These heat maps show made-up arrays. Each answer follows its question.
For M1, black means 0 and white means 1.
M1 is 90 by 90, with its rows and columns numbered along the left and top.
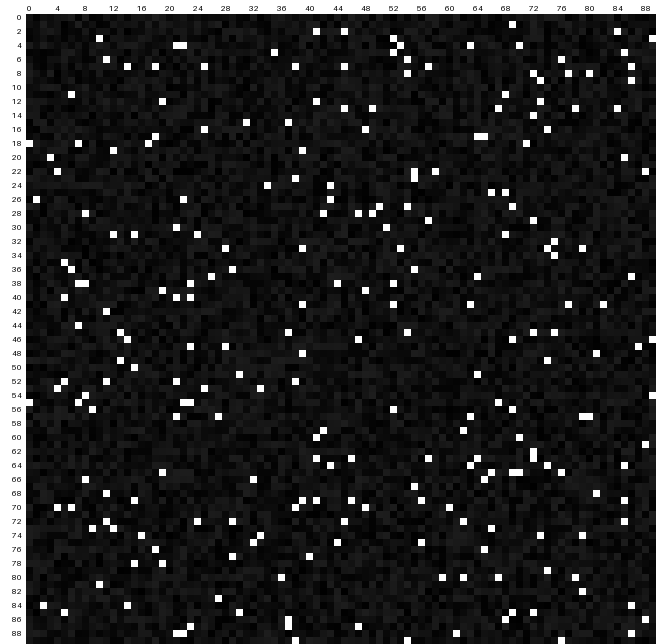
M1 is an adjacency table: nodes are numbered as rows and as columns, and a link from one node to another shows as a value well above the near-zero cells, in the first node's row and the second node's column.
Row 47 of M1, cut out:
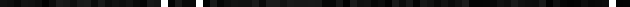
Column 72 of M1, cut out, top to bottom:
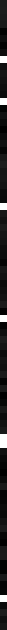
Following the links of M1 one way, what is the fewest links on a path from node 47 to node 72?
3
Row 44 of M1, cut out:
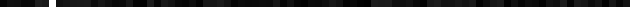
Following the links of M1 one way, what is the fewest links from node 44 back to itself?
3
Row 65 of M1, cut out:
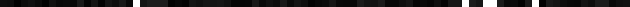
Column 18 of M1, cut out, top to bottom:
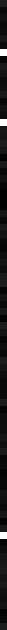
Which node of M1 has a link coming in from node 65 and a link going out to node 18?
node 76
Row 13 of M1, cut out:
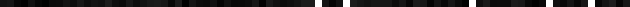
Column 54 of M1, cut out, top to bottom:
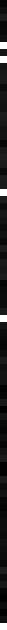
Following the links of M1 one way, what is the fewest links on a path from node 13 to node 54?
2
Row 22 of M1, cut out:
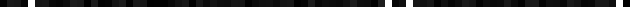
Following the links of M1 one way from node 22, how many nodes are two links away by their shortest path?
10
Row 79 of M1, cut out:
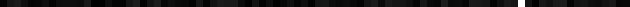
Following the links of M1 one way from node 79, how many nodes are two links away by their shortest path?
3
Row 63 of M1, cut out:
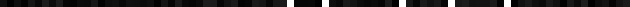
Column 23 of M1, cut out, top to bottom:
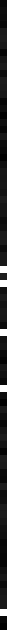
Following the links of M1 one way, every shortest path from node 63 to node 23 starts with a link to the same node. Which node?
node 46
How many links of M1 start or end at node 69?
12
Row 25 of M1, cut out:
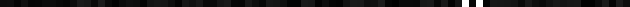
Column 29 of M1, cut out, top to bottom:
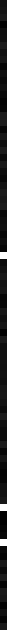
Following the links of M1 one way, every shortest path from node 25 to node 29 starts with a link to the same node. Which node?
node 66
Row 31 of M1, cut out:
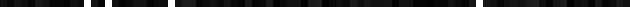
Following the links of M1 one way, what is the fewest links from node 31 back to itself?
2
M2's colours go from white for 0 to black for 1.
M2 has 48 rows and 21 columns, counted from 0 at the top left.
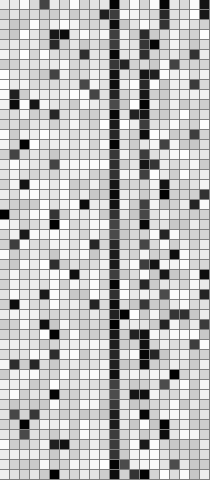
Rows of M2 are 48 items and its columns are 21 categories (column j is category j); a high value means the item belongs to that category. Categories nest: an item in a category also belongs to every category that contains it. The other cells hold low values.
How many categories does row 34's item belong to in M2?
3
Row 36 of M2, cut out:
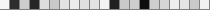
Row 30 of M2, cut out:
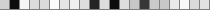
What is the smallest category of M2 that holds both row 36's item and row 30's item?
1
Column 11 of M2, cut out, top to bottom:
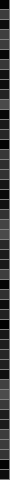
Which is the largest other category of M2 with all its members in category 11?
14
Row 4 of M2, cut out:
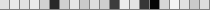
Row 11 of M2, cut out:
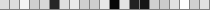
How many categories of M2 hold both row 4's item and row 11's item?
3
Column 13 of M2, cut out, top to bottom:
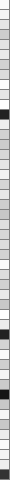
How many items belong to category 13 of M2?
4
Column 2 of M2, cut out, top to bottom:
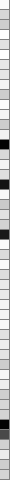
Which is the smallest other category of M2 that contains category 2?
16
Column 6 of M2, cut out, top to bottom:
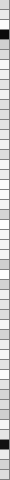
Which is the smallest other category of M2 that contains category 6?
5
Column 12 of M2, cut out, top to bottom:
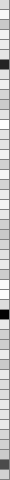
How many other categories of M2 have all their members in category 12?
1
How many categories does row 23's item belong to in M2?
3
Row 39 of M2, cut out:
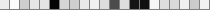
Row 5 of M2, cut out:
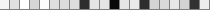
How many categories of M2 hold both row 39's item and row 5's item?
2
